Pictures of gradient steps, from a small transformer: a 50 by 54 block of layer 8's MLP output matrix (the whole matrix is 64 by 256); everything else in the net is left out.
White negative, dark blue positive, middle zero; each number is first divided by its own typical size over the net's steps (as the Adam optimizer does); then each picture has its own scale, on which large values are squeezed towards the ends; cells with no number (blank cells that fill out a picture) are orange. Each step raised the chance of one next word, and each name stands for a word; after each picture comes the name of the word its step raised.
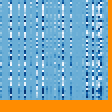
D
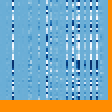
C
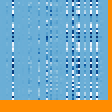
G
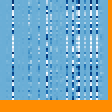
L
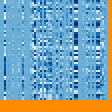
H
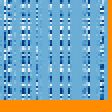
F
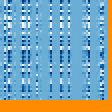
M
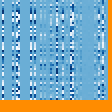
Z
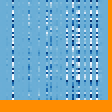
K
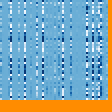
G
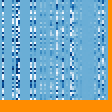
K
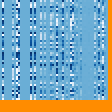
F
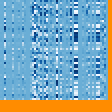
G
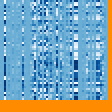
C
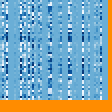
G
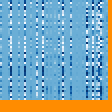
L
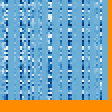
H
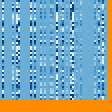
H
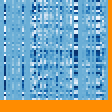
M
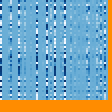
L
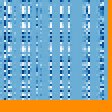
G
